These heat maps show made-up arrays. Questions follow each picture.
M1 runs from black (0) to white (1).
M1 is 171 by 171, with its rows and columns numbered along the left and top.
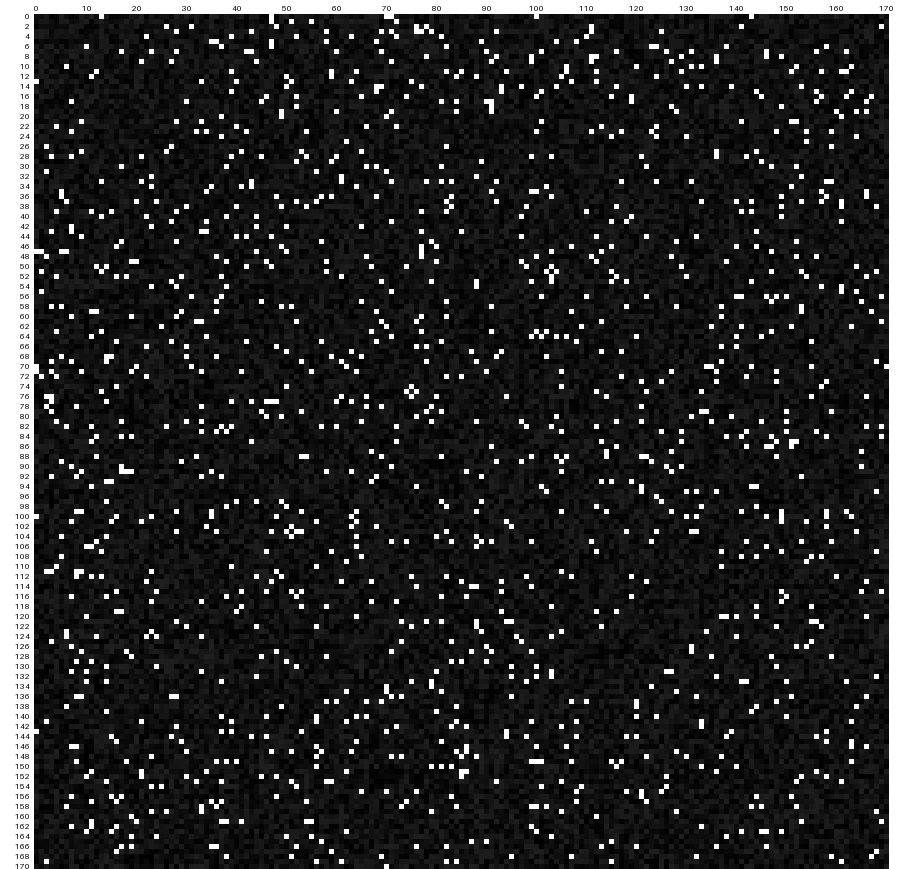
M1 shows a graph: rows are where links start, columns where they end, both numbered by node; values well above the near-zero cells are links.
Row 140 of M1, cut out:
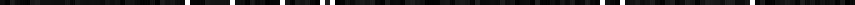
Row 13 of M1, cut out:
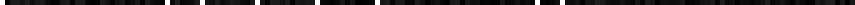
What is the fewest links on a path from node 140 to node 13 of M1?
3
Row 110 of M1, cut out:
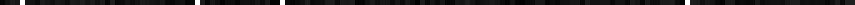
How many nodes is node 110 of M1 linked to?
4
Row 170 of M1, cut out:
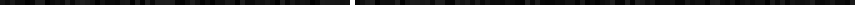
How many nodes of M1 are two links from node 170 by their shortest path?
8
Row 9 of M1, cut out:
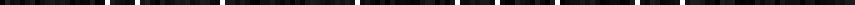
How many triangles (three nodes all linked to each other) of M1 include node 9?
5
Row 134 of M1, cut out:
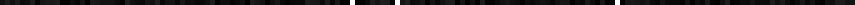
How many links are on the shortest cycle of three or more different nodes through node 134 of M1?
5
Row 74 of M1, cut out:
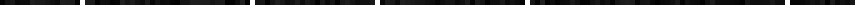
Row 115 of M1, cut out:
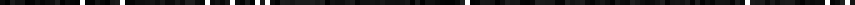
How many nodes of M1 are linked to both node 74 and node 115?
1
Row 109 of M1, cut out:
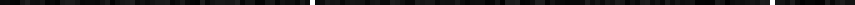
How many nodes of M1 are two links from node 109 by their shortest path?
10
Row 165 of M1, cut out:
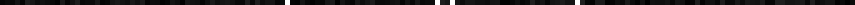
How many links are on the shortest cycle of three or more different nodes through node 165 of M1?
5
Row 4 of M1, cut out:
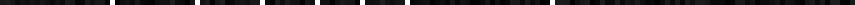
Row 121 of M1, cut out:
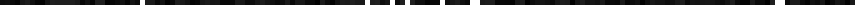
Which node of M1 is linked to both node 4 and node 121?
node 81
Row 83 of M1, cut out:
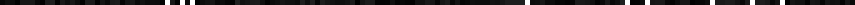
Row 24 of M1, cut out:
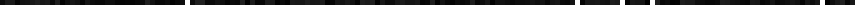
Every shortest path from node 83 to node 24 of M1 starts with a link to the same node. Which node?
node 33
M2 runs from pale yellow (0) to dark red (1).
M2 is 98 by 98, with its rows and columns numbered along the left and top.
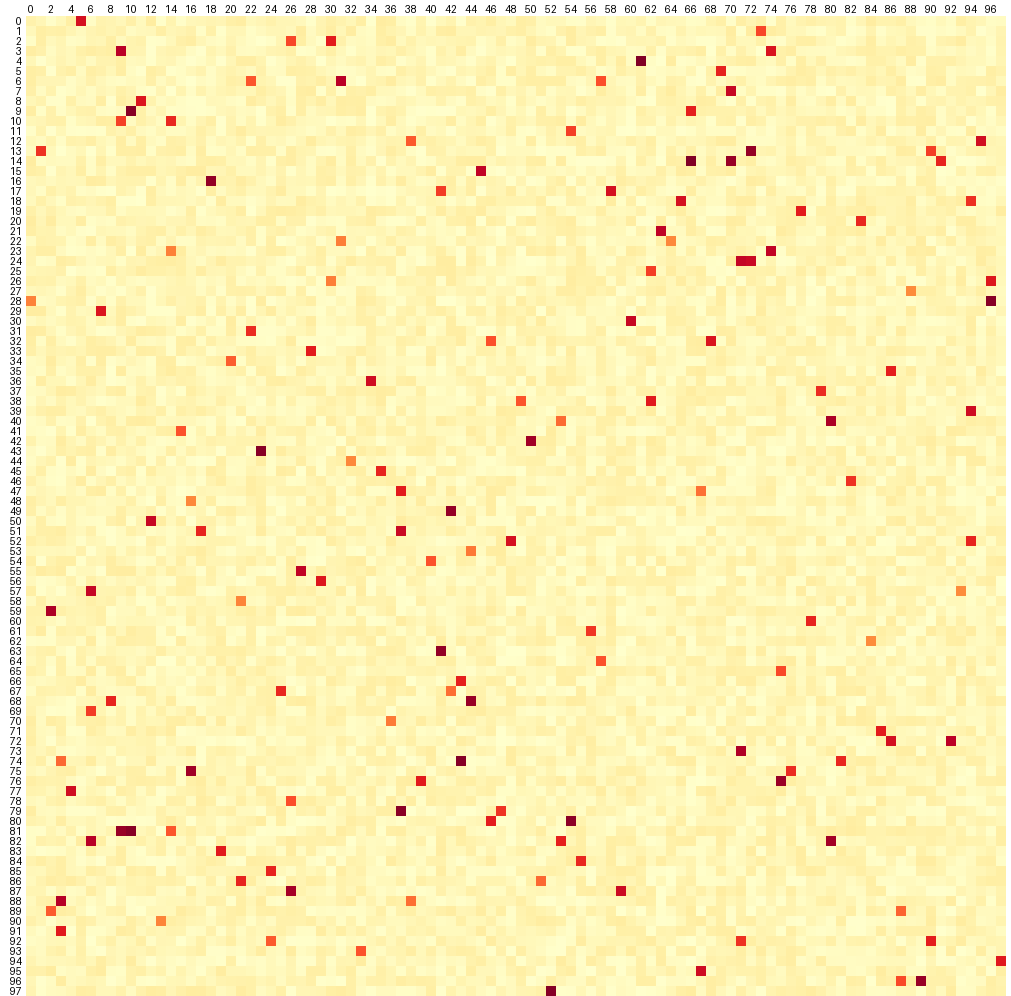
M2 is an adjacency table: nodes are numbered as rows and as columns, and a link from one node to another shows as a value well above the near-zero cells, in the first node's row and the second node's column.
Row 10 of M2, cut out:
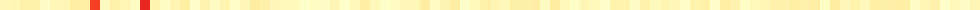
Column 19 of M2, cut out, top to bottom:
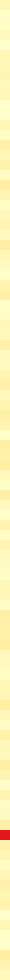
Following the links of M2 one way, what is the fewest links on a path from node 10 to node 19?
7
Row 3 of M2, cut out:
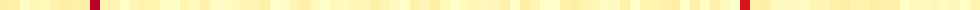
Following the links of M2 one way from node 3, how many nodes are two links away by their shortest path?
4
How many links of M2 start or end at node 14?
6
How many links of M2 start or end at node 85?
2
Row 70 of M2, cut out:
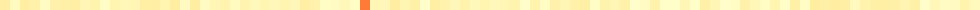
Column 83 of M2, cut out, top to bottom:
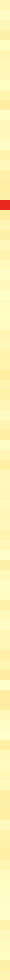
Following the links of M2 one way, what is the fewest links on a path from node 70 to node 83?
4
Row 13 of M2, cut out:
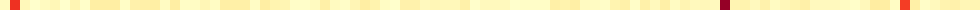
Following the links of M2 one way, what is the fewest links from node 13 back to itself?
2
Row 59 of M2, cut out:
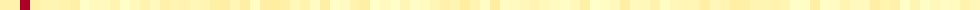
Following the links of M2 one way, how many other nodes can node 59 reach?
8
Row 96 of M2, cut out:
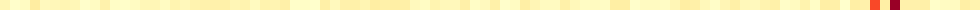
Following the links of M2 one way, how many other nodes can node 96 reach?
8
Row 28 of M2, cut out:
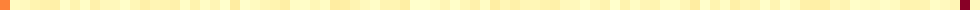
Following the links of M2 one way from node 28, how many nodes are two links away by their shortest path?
3
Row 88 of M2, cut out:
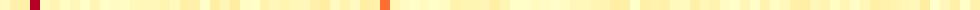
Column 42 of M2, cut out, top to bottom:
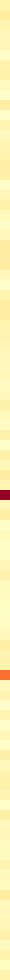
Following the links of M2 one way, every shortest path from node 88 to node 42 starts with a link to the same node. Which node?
node 38
